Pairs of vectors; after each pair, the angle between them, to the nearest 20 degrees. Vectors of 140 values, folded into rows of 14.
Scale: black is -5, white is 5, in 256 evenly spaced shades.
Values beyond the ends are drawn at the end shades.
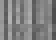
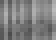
140 degrees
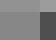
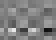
80 degrees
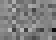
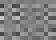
80 degrees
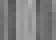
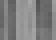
20 degrees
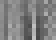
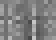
40 degrees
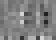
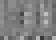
160 degrees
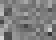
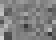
20 degrees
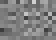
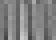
80 degrees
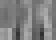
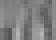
160 degrees
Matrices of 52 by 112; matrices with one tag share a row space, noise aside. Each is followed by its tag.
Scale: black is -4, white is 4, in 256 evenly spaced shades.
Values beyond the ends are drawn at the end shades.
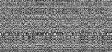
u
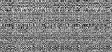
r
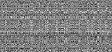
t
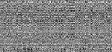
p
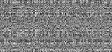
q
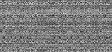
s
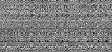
t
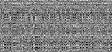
q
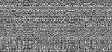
p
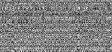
r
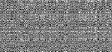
t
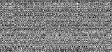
r
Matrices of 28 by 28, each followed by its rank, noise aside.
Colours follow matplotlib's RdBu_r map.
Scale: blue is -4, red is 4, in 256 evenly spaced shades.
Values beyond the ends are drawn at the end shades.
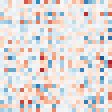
four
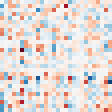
seven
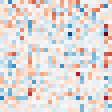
six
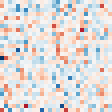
seven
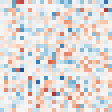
six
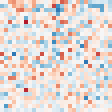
six
